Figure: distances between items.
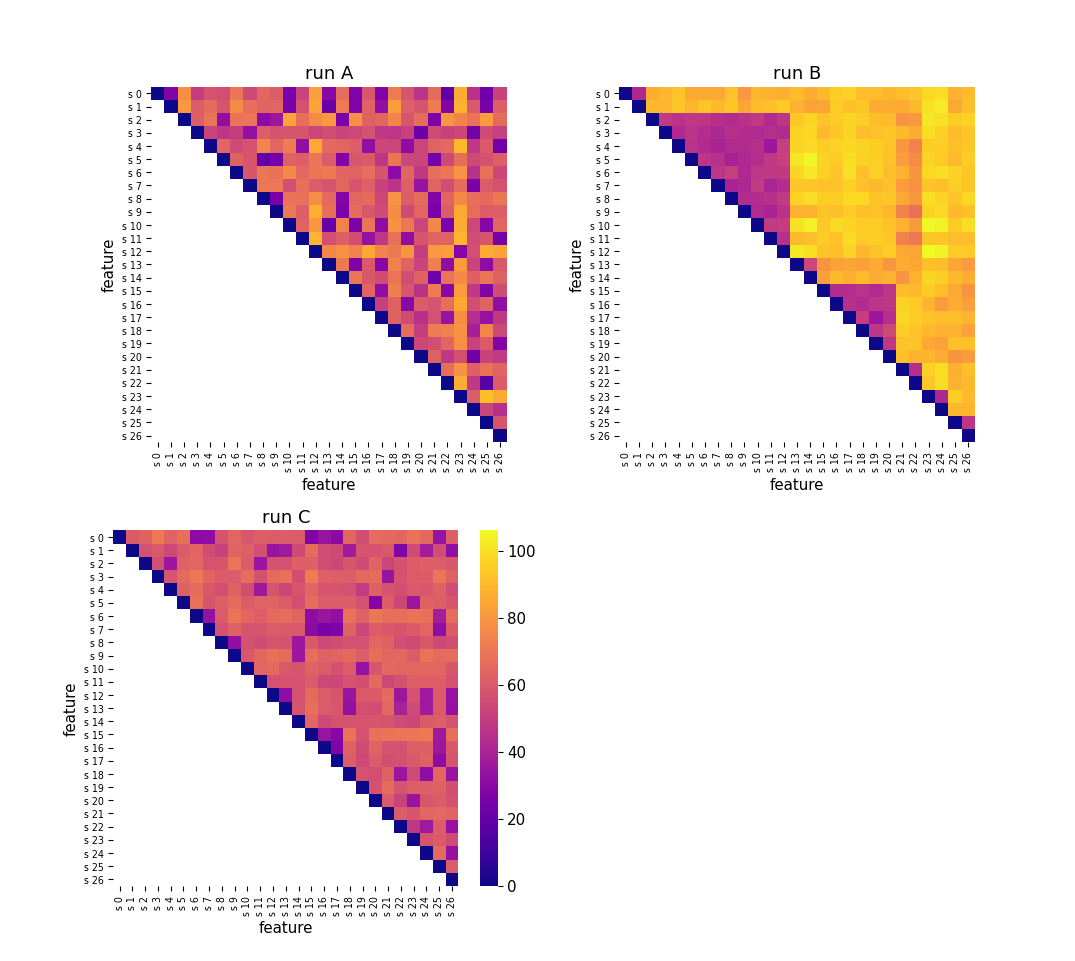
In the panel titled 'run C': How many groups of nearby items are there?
7
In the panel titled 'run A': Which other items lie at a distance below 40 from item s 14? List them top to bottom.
s 2, s 5, s 8, s 9, s 21
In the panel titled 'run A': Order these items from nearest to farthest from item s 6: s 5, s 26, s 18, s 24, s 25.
s 18, s 24, s 26, s 5, s 25
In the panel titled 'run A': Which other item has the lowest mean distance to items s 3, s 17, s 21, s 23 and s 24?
s 20
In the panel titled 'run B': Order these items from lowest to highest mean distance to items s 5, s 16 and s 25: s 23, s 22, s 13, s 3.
s 3, s 22, s 13, s 23
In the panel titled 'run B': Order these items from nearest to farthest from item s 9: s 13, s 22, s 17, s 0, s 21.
s 22, s 21, s 0, s 13, s 17
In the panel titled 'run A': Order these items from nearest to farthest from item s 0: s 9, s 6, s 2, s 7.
s 7, s 9, s 6, s 2
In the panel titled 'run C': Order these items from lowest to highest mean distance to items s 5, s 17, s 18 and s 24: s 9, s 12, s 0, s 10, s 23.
s 12, s 23, s 0, s 10, s 9
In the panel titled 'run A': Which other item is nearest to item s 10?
s 13
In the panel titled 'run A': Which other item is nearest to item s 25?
s 22
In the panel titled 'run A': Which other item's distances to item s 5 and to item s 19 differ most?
s 8
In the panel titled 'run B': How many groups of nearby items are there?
7
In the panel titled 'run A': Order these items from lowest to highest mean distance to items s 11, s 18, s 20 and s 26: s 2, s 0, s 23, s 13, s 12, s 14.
s 0, s 13, s 14, s 2, s 12, s 23
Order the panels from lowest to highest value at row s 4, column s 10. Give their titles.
run B, run C, run A
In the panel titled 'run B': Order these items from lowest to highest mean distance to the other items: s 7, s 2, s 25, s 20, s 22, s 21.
s 7, s 2, s 20, s 22, s 21, s 25
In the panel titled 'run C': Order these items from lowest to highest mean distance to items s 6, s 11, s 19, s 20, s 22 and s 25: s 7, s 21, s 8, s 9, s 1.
s 7, s 1, s 8, s 21, s 9
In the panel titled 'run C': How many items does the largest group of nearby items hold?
7
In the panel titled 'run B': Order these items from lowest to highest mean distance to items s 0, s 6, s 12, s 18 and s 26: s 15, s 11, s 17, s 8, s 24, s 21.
s 11, s 8, s 15, s 17, s 21, s 24
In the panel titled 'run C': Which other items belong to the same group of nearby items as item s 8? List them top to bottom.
s 9, s 14
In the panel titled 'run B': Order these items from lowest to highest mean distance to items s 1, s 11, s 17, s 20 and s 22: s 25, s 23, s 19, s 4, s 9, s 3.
s 19, s 9, s 4, s 3, s 25, s 23
